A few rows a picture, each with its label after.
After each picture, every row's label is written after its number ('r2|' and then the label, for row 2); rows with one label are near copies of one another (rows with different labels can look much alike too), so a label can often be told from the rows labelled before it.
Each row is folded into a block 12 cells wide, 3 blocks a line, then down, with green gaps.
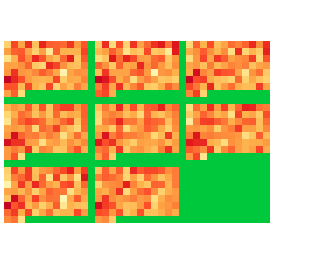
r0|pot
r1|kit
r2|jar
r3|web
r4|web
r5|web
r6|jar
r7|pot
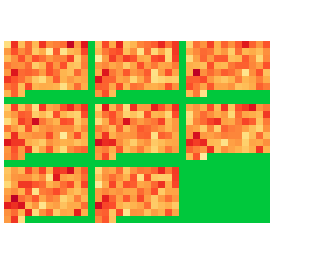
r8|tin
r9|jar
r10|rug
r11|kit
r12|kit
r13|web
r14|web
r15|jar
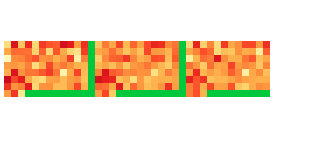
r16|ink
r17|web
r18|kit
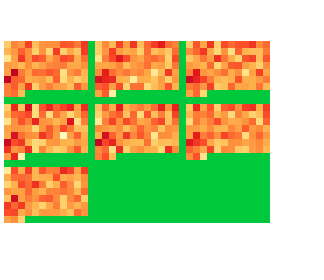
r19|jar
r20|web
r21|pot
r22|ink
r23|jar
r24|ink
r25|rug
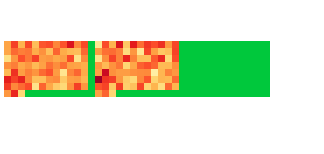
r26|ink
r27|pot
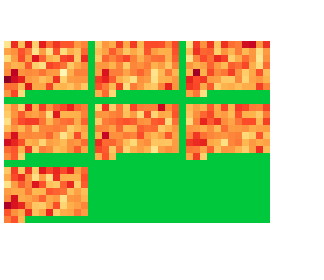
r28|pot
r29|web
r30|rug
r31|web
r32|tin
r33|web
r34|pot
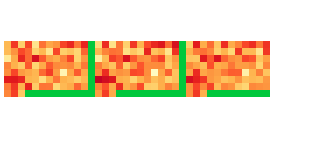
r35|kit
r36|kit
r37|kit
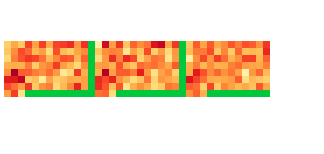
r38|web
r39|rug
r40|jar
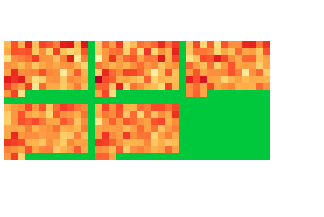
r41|ink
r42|jar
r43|kit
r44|web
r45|jar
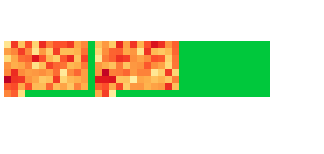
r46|pot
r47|web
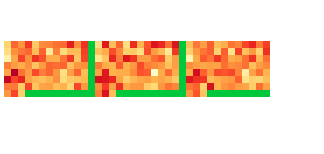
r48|jar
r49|kit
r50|jar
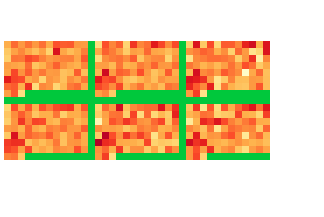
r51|web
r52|rug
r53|ink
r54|rug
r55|jar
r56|kit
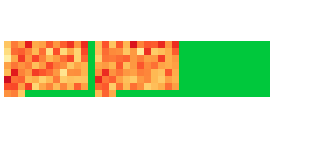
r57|jar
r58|tin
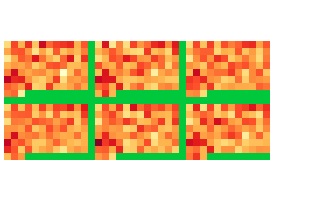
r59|pot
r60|kit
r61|rug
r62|tin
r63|pot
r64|kit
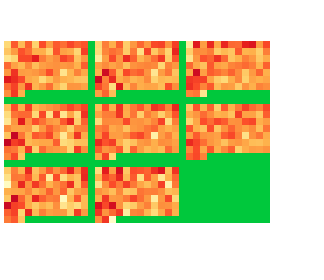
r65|kit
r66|jar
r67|rug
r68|jar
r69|ink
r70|kit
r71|jar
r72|ink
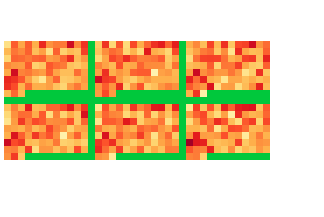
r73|tin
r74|kit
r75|web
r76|jar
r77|rug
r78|pot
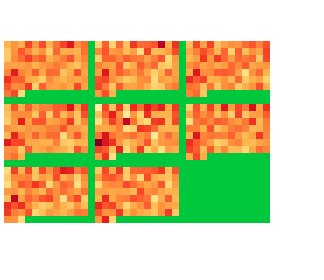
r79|web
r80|tin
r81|jar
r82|jar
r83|pot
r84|tin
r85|rug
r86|ink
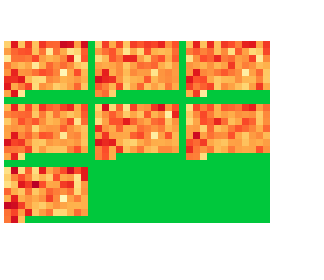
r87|ink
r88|pot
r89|ink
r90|ink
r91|kit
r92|rug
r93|kit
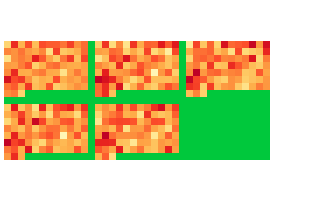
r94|pot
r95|kit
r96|tin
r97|kit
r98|web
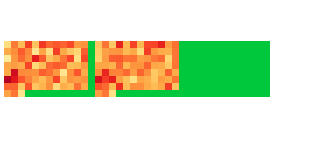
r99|pot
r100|web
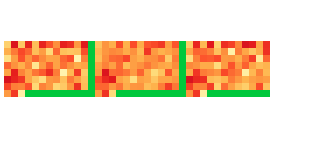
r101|ink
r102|web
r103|ink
